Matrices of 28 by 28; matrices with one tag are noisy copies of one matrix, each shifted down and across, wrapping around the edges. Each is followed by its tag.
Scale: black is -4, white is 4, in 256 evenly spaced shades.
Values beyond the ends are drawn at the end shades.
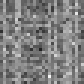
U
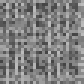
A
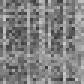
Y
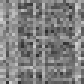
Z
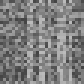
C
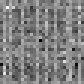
A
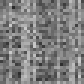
Y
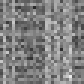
Z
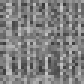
A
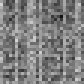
Y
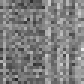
C
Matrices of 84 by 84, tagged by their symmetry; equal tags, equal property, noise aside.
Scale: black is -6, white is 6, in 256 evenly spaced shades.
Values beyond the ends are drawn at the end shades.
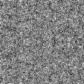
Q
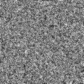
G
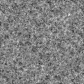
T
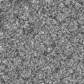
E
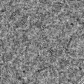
E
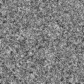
T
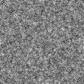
E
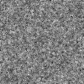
E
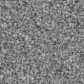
G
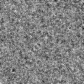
T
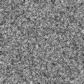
E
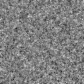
G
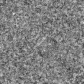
E
